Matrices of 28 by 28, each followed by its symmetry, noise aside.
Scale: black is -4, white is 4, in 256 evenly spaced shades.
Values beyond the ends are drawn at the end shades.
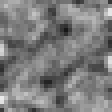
same after a half turn.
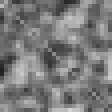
symmetric.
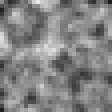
symmetric.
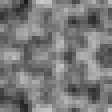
mirrored top to bottom.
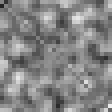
symmetric.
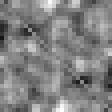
same after a half turn.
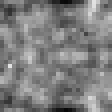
mirrored top to bottom.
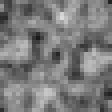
same after a half turn.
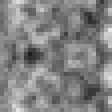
mirrored top to bottom.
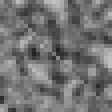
symmetric across the other diagonal.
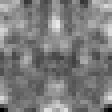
mirrored left to right.
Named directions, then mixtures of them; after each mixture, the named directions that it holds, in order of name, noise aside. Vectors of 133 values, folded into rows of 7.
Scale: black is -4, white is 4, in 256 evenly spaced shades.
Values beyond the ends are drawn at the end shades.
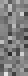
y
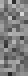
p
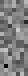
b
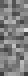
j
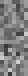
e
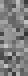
b, e.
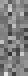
y.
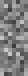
j, y.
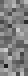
b.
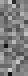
e, p.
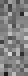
y.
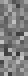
e, y.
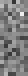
p, y.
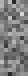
p.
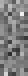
p, y.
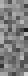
j, y.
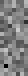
b.
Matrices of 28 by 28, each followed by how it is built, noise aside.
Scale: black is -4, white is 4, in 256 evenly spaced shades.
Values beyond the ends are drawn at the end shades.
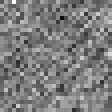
Hankel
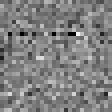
uneven rows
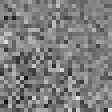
lower triangular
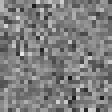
block diagonal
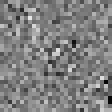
block diagonal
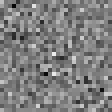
block diagonal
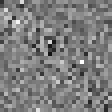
block diagonal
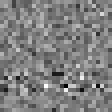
uneven rows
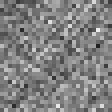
Hankel
